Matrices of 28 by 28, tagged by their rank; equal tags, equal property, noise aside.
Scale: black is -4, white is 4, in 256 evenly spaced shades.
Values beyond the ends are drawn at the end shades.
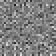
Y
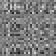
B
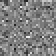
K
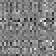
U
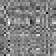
U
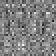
U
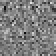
Y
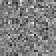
K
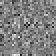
U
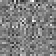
K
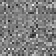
K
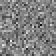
Y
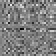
U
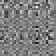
B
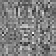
K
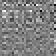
B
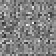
K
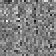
K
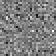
K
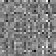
U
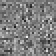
Y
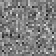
Y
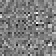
K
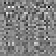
U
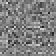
U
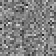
Y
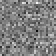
K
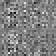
U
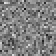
Y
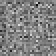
K
